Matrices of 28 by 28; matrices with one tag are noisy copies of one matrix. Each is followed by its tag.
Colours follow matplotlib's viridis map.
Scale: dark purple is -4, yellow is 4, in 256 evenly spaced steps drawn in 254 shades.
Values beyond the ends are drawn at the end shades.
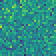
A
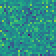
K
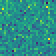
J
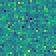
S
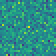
S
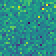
A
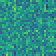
S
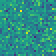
S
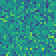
S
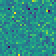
K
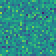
K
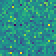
A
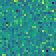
K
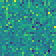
J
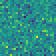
K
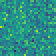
S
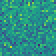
A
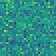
J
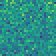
A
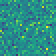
K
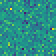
S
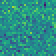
A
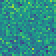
A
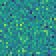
K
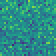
A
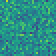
J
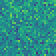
A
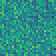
S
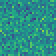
K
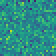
S
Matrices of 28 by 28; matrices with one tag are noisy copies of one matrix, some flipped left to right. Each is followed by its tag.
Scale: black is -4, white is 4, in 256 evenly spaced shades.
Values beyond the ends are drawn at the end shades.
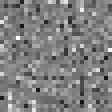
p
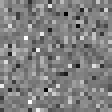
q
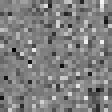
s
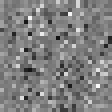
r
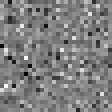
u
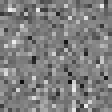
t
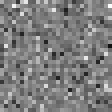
u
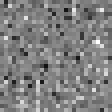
t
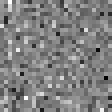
s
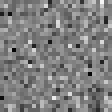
s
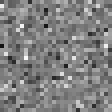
u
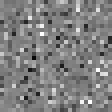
r
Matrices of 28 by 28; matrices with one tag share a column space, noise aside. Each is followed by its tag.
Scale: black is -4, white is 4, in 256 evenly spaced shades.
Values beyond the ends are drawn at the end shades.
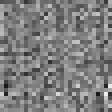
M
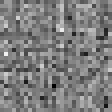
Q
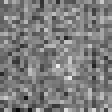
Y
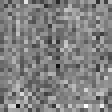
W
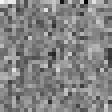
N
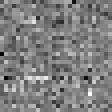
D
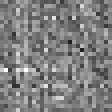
Q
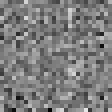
Y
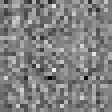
D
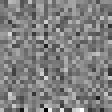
Y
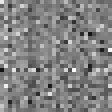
Q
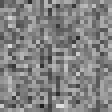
W
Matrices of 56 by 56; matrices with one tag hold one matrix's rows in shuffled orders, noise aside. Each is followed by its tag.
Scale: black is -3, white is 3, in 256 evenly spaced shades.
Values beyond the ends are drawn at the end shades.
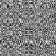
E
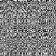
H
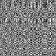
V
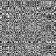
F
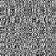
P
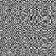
V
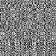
P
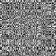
F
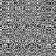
F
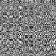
E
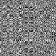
E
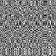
V
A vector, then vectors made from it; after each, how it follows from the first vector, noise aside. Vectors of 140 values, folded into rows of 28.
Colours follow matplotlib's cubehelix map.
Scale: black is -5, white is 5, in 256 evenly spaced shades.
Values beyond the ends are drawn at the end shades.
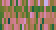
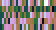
scaled up.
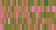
negated, shrunk.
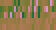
wrapped around, negated, partly zeroed.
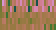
wrapped around, partly zeroed.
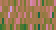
wrapped around, partly zeroed.
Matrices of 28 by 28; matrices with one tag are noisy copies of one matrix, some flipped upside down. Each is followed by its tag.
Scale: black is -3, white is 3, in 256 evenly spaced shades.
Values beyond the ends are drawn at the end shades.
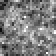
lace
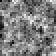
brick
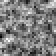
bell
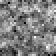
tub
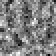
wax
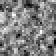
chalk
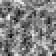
wax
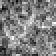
lace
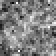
lace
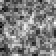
lace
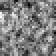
chalk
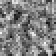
wax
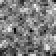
tub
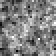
lace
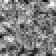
bell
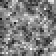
brick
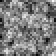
brick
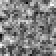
bell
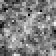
lace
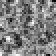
wax
